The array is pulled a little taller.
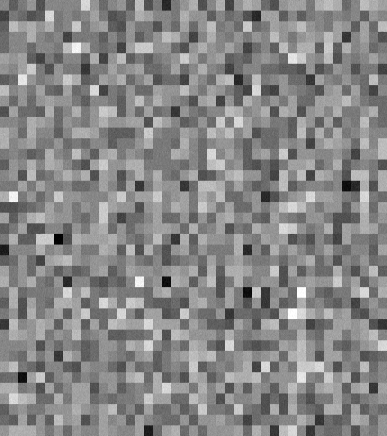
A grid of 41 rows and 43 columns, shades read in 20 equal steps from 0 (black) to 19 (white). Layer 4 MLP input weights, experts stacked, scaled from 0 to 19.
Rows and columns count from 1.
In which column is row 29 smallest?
30
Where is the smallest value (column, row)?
7, 23
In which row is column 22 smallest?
4
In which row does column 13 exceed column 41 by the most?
39
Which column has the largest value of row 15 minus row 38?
32
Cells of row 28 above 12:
9
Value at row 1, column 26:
5
